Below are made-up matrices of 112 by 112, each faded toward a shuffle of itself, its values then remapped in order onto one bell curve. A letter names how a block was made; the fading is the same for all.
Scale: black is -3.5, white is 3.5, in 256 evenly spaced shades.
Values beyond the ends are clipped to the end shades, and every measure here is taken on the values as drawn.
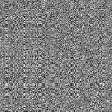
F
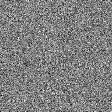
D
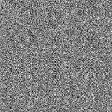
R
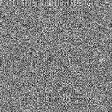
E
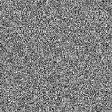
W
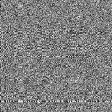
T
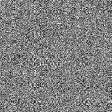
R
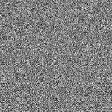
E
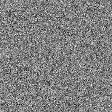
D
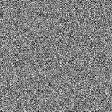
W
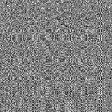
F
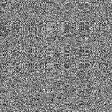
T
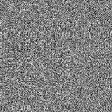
E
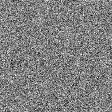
D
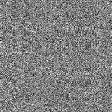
W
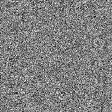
D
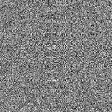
R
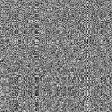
F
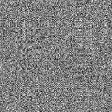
R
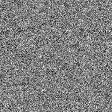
D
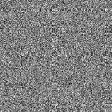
R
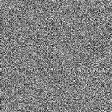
E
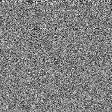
D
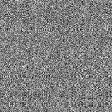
R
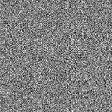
E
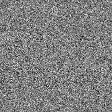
D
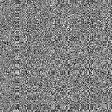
F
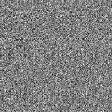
W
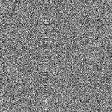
R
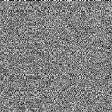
T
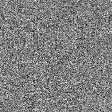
D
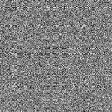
T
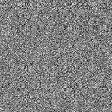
E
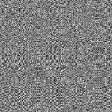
F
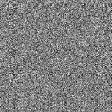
E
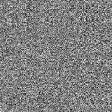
E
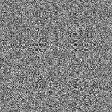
W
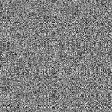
T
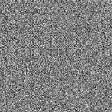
E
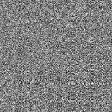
R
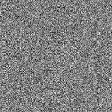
W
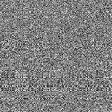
T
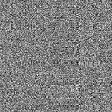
R
